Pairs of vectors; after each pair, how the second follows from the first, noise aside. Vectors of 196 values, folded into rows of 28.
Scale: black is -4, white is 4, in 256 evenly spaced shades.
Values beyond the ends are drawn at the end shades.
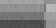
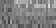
reversed, negated, partly zeroed.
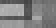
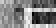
reversed, negated, scaled up.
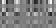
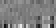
reversed, negated, partly zeroed.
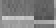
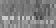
partly zeroed.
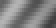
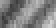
negated.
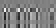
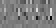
reversed, negated, partly zeroed.
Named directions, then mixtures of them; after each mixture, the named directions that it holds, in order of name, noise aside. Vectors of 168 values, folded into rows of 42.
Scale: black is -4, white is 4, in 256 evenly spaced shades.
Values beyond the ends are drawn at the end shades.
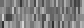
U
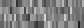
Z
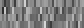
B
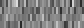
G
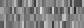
G, U, Z.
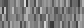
B, G, U.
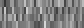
B, Z.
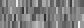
G, Z.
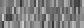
U.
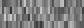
B, G, Z.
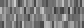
G, U, Z.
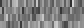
G.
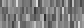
G, Z.
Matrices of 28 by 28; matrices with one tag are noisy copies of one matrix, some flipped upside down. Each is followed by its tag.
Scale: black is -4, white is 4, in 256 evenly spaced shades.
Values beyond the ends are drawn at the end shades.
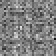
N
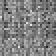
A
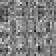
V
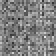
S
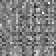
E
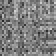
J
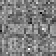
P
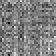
J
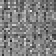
A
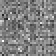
S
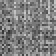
J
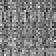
A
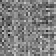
J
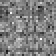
V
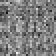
V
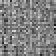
A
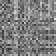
J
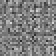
E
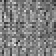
A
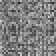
S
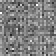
S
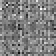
S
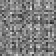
E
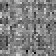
V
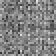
S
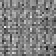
A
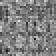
V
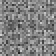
S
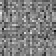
A
